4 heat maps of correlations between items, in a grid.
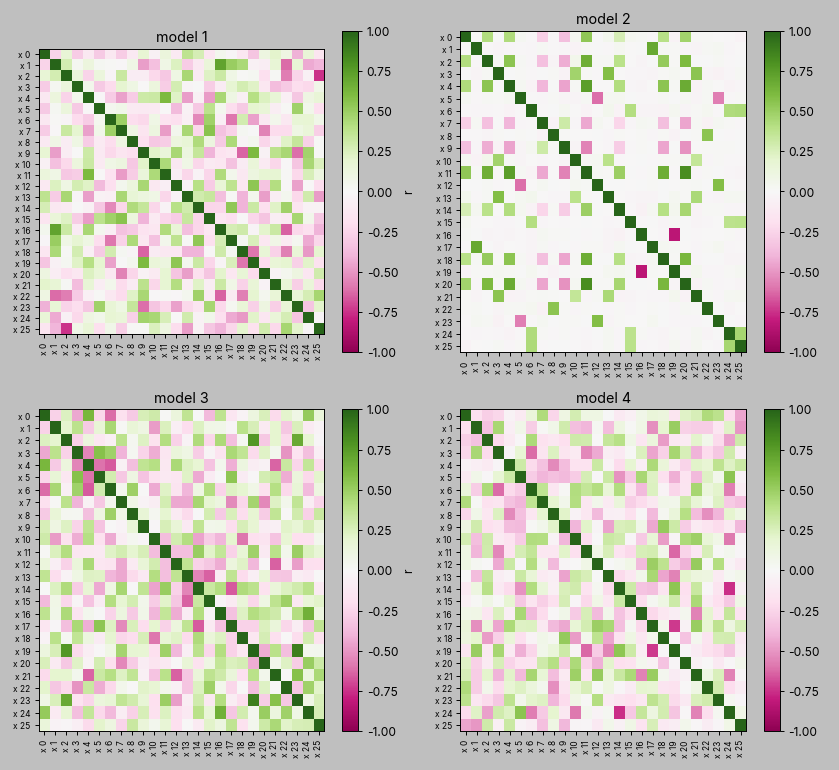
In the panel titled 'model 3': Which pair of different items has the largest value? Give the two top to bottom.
x 19, x 23
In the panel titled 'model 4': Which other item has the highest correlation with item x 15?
x 21
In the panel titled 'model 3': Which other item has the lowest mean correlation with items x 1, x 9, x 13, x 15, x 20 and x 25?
x 7
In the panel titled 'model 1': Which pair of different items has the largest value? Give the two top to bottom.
x 1, x 16
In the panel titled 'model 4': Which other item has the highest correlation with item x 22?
x 0
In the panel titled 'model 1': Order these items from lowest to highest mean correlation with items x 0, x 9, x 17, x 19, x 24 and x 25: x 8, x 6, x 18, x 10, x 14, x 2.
x 18, x 6, x 2, x 8, x 10, x 14
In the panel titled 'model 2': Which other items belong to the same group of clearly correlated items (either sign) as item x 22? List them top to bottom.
x 8
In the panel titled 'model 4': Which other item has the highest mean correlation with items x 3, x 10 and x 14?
x 19
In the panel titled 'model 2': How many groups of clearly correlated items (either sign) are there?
7
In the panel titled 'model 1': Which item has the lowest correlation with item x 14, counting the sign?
x 6
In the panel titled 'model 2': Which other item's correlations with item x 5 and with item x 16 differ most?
x 19
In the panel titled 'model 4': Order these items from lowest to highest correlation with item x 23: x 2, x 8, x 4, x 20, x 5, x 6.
x 8, x 2, x 20, x 5, x 6, x 4
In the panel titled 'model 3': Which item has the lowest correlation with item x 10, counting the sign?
x 18
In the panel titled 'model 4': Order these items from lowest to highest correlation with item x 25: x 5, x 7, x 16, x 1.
x 1, x 7, x 16, x 5
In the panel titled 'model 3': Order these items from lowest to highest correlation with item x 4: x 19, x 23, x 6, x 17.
x 6, x 17, x 23, x 19
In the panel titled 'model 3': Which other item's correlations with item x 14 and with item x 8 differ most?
x 17
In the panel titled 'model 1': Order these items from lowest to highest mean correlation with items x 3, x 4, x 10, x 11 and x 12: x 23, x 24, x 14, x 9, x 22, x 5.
x 23, x 5, x 22, x 14, x 24, x 9
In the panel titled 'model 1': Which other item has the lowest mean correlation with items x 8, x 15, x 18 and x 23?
x 9
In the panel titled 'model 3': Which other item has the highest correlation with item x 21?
x 23
